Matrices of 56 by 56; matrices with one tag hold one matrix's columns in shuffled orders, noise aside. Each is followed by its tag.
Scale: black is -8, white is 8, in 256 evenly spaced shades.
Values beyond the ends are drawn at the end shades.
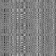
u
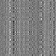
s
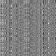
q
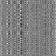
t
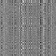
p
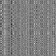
t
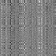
p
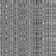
q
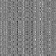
s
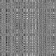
u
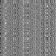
q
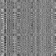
u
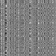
q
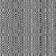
u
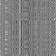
s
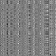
t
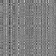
p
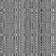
u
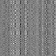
t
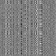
t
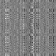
u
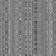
s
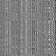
s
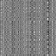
s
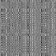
u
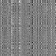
p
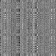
u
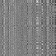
p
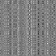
t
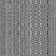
t
